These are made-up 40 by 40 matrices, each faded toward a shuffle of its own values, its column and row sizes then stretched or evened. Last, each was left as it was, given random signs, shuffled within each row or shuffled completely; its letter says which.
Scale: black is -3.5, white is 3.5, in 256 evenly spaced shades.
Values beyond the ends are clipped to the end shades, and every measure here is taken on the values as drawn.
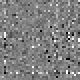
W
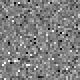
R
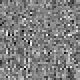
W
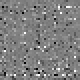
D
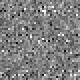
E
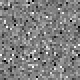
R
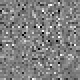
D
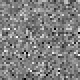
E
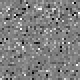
E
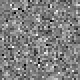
R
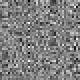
W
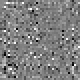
W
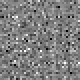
E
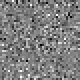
E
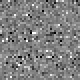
E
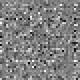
D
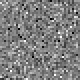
R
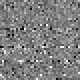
E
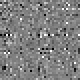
W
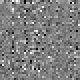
D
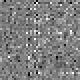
W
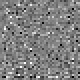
W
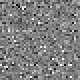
E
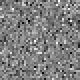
R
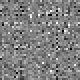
W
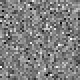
R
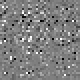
W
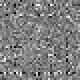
D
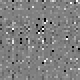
W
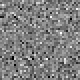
E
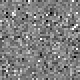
E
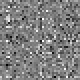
W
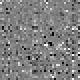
W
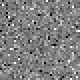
R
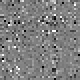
W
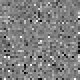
W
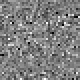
E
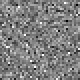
R
